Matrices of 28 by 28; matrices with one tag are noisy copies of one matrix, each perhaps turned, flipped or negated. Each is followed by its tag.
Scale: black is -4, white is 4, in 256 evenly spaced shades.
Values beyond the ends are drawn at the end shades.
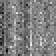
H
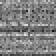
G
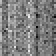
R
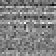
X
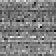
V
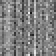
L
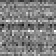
G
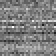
L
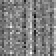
G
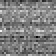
V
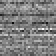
L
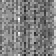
V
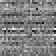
L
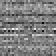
L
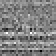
X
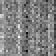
R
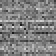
L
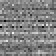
L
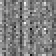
G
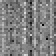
G
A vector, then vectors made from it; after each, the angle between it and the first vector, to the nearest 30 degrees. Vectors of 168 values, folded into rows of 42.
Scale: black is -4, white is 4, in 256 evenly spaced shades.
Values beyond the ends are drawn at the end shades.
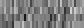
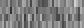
90 degrees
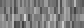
150 degrees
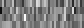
120 degrees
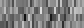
30 degrees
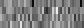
90 degrees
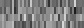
150 degrees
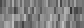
150 degrees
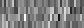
150 degrees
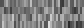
120 degrees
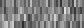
150 degrees
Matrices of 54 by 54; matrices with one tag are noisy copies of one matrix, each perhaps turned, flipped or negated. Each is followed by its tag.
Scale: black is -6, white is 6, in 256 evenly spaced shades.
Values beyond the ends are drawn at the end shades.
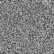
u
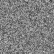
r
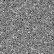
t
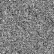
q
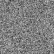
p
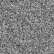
q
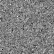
q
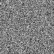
t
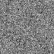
p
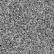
p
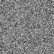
u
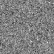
p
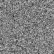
t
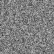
t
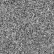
p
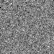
r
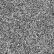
p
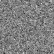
r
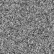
r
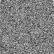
u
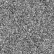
p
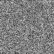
u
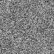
p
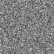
t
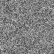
p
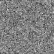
u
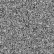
t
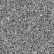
q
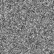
r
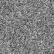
p
